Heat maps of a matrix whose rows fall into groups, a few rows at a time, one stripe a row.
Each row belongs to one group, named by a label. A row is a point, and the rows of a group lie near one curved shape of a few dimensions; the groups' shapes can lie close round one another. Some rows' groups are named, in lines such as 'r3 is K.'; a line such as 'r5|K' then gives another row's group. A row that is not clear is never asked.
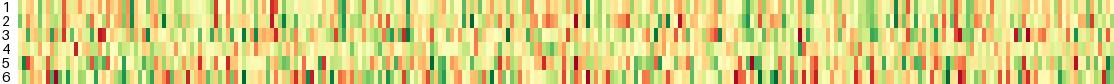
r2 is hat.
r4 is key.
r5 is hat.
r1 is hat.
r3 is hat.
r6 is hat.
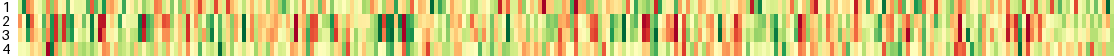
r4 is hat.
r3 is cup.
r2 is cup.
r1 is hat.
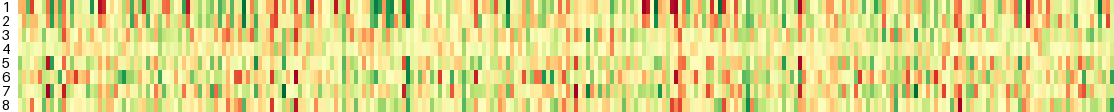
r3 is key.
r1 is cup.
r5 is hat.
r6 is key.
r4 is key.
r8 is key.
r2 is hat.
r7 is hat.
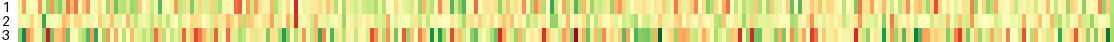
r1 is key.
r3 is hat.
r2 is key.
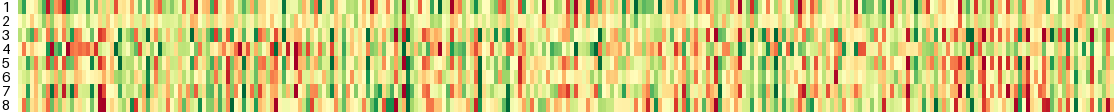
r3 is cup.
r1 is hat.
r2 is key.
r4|key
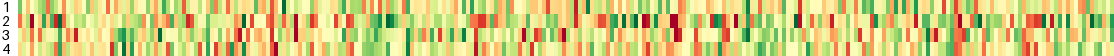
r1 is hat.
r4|hat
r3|key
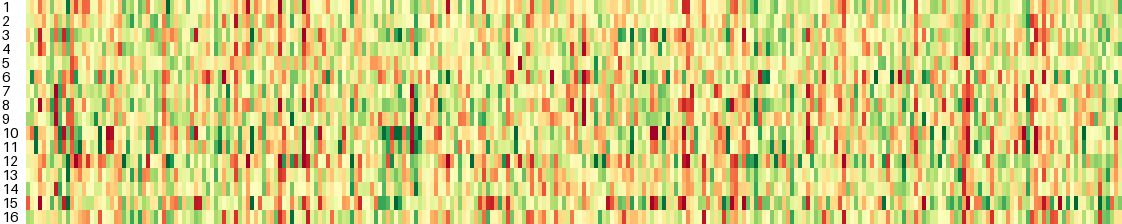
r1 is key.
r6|hat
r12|key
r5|key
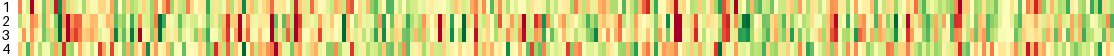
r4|hat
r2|key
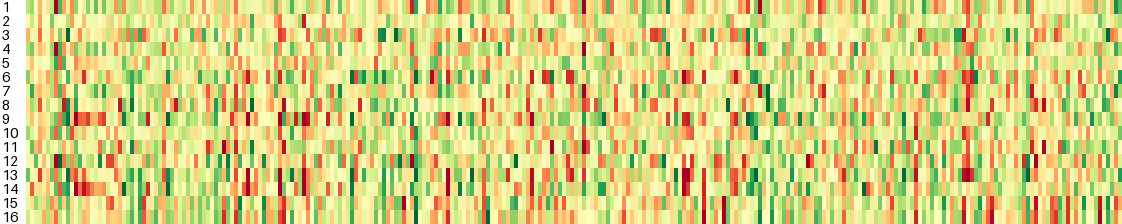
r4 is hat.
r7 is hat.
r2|key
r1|hat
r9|key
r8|hat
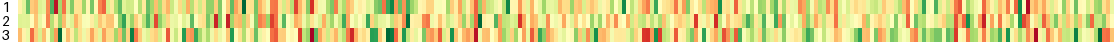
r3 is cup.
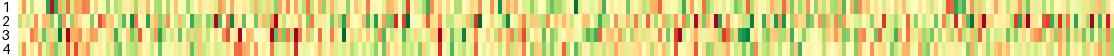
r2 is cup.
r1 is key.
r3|key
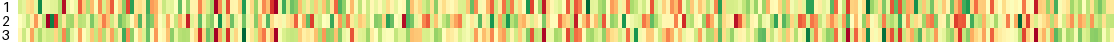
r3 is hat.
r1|hat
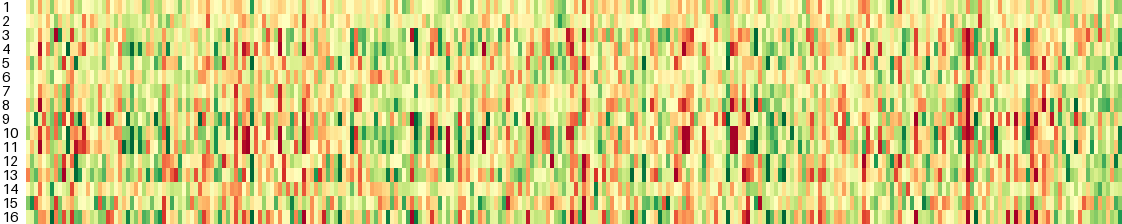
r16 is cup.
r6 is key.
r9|cup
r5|hat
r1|key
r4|key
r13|hat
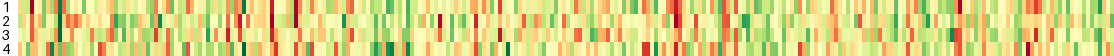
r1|cup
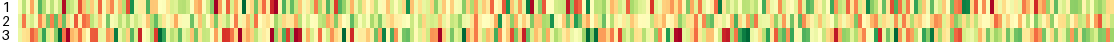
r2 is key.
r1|hat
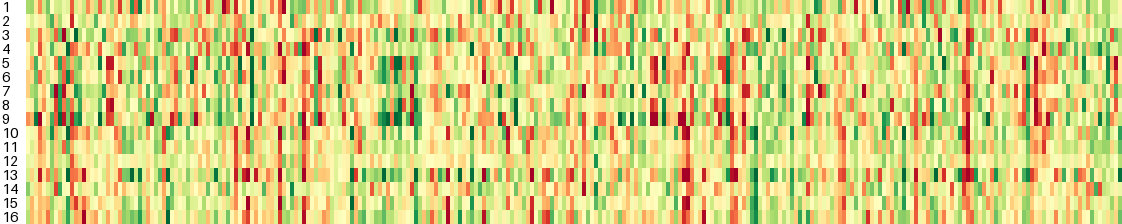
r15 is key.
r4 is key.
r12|key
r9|cup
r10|key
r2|key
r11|cup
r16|key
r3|hat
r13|key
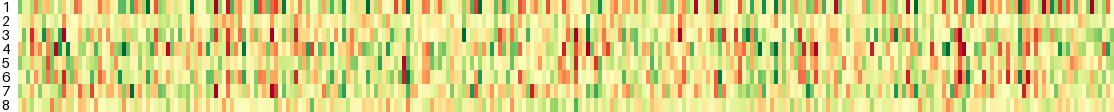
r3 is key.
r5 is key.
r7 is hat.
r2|key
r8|key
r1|cup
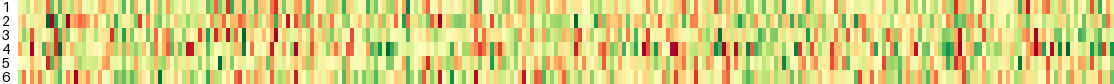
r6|key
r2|key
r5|hat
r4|cup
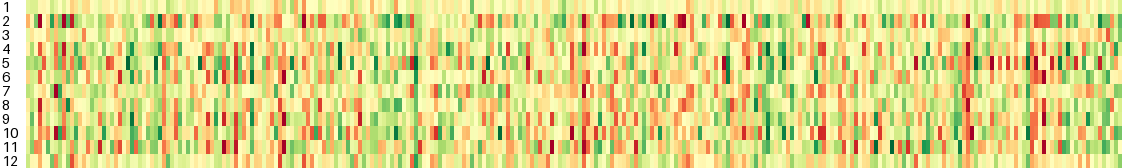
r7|hat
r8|cup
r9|hat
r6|hat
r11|hat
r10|hat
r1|key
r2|cup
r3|key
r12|key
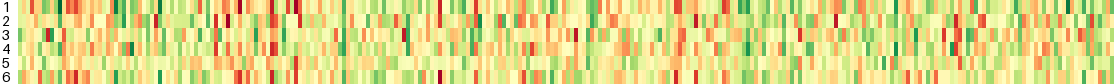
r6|key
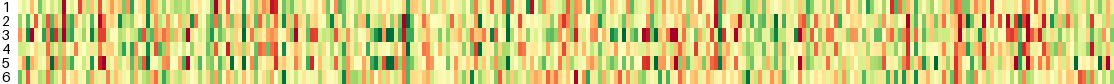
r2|cup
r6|hat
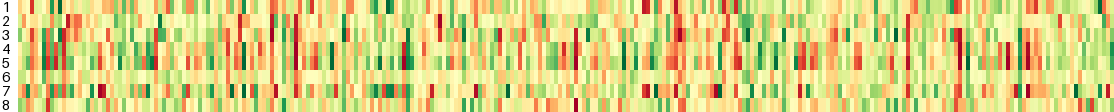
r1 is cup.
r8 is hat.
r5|cup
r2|key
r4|cup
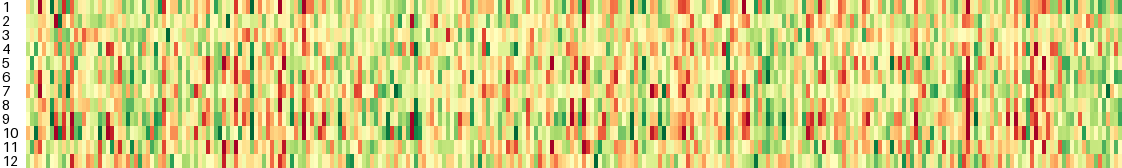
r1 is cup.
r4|cup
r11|hat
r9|cup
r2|hat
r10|cup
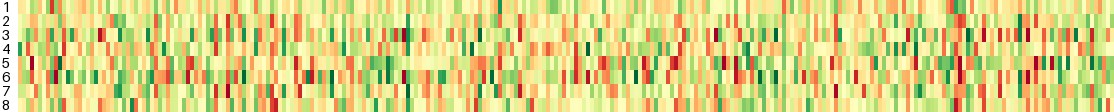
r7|cup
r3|cup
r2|cup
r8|hat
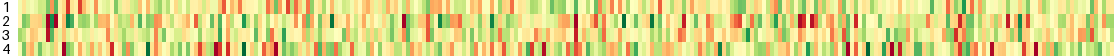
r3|hat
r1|key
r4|hat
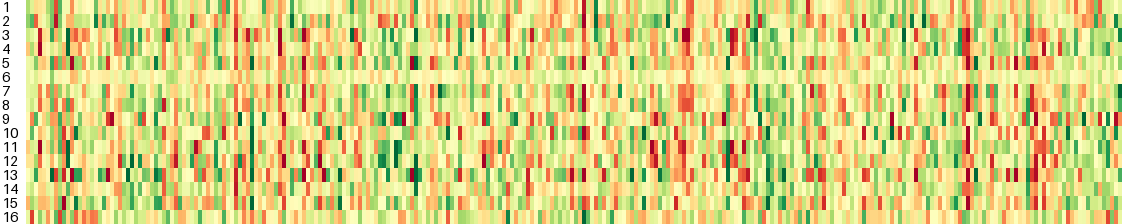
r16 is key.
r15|hat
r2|hat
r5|cup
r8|cup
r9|cup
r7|key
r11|cup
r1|hat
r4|cup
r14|cup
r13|cup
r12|hat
